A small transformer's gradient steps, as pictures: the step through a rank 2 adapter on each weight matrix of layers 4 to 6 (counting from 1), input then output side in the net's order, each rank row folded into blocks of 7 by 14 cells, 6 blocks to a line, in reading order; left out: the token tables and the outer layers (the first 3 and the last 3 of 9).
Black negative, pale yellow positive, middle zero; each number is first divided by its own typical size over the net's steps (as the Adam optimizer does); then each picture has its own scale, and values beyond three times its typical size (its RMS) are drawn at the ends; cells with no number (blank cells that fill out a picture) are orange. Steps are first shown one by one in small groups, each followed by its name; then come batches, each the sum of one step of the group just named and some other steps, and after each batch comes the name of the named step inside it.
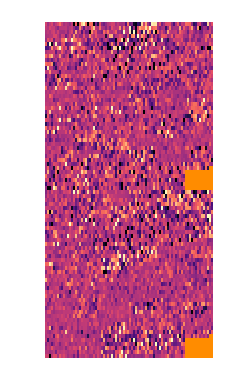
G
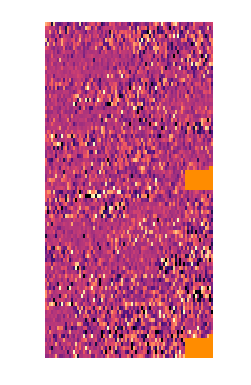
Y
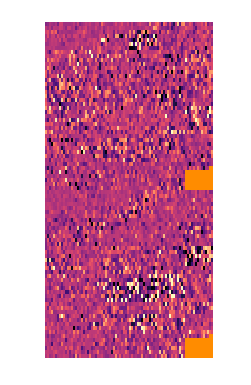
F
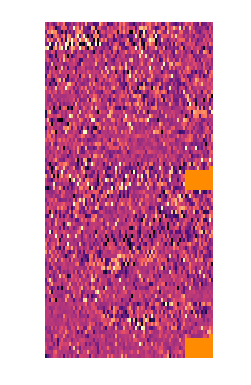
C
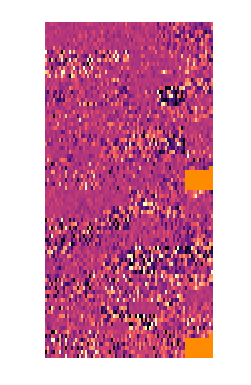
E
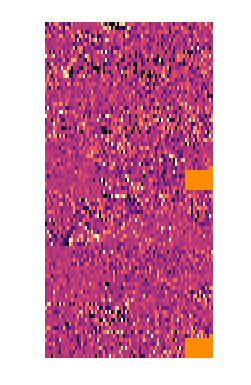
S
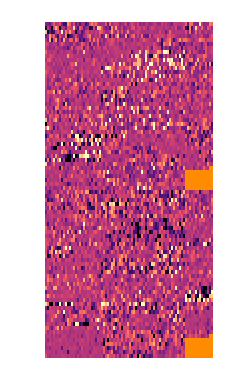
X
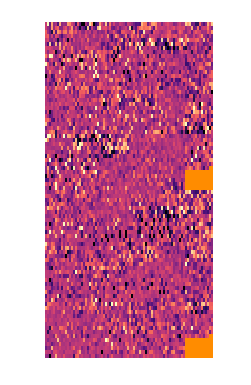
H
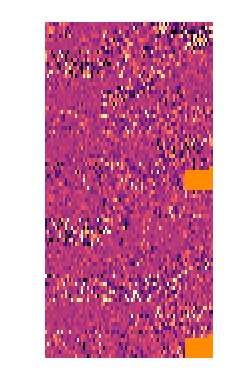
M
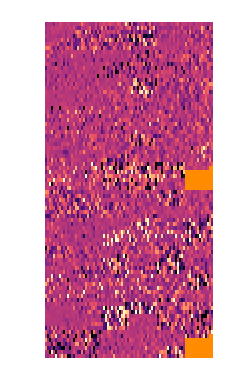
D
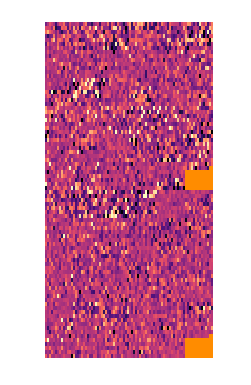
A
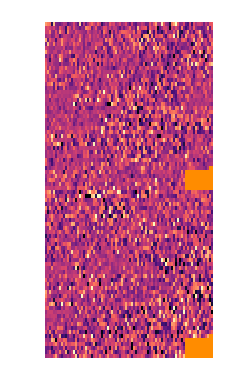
Y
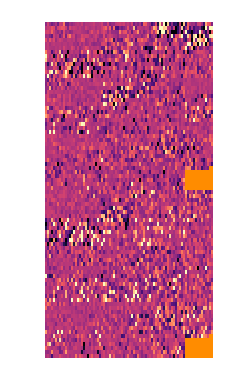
M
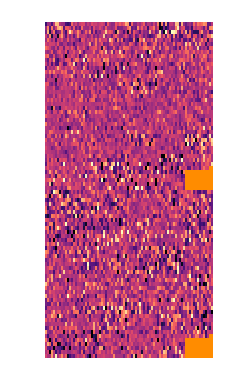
D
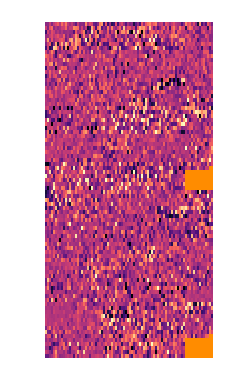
C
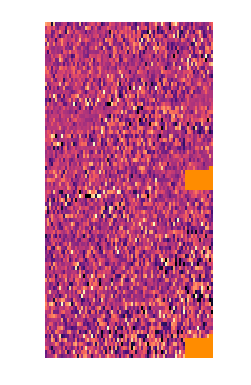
Y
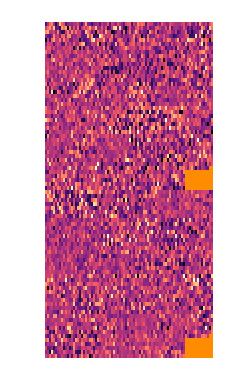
A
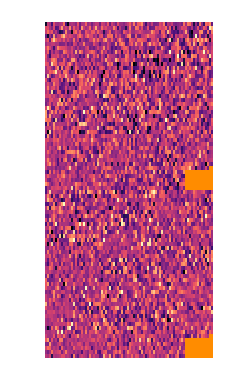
A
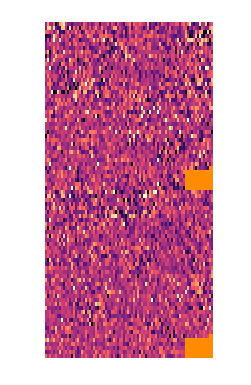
A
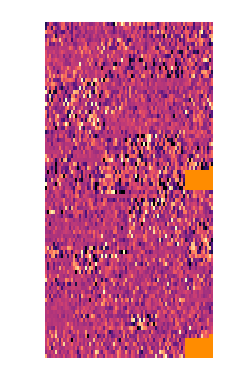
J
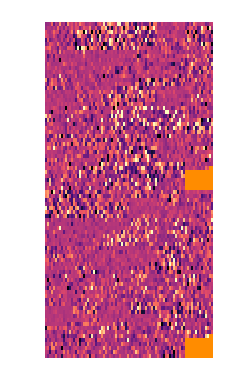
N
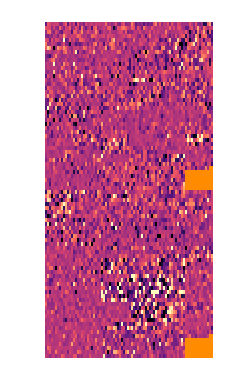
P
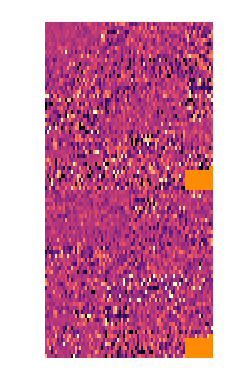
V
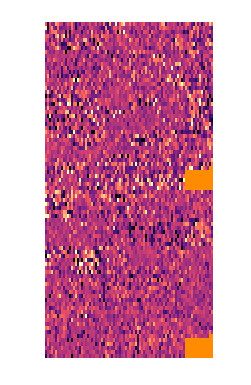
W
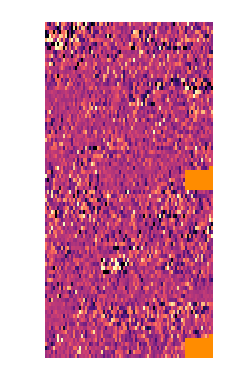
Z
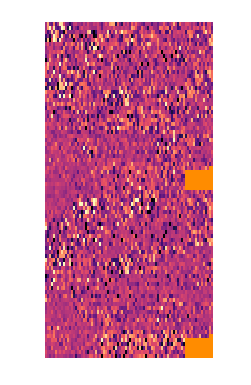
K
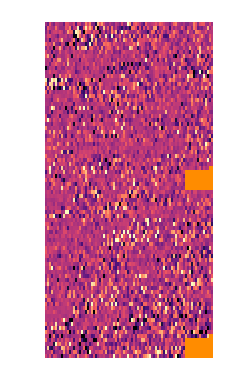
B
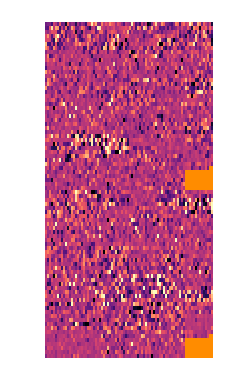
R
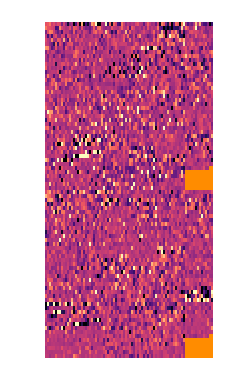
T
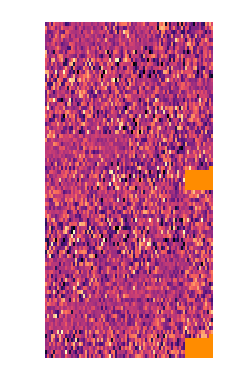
W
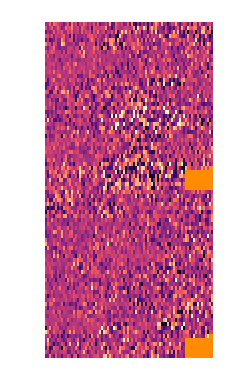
N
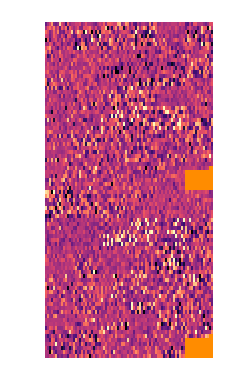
N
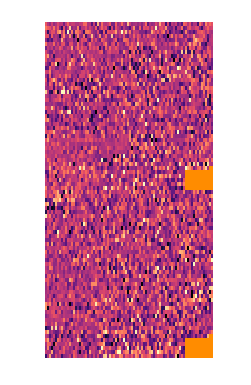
B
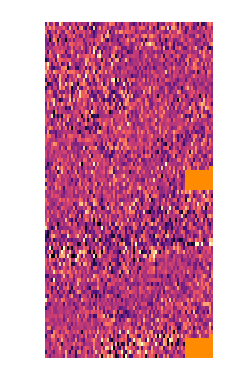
K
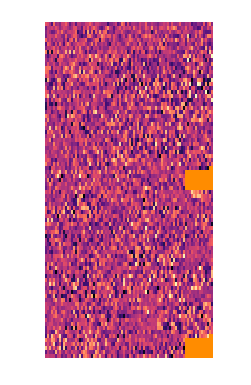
V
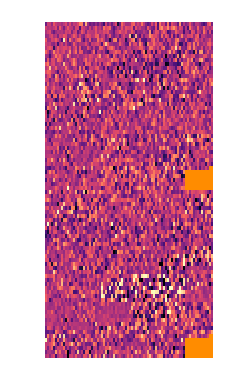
P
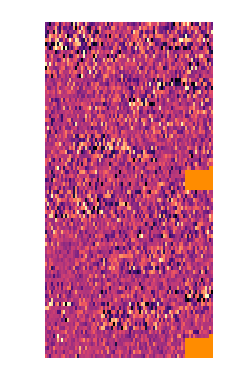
Z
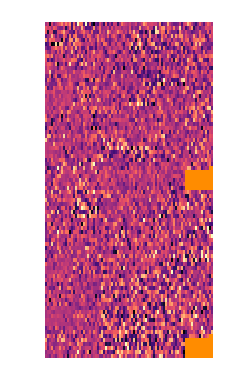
Z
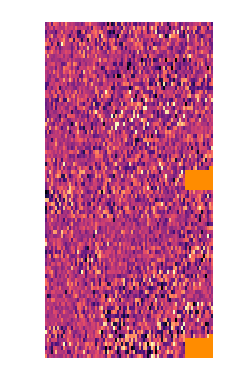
V
